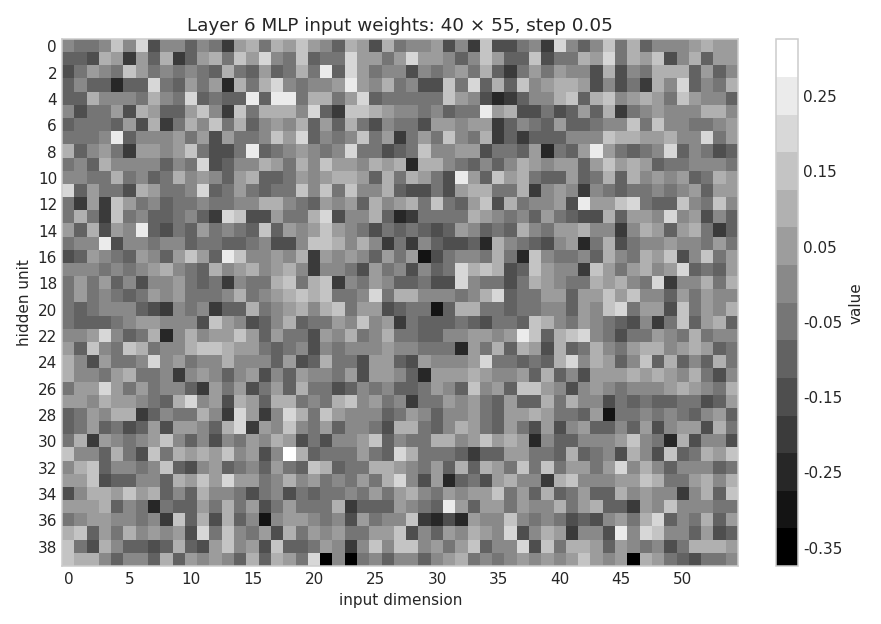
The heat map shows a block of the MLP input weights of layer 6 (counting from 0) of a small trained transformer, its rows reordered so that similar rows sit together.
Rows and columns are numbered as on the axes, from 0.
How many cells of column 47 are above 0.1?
3
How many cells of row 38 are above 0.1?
9
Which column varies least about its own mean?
51
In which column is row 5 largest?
34
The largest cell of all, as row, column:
31, 18
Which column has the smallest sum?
29
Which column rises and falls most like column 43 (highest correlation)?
15
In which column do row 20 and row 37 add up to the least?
30
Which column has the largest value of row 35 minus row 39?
21
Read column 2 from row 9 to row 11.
-0.1 -0.05 0.05
